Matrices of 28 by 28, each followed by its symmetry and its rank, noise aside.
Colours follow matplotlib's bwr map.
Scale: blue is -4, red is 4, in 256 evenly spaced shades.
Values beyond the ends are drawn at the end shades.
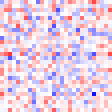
symmetric, rank six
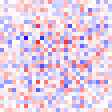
antisymmetric, rank six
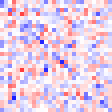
symmetric, rank seven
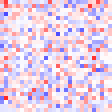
no symmetry, rank six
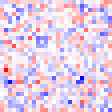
symmetric, rank seven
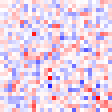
symmetric, rank six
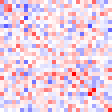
symmetric, rank seven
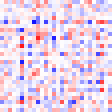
no symmetry, rank five
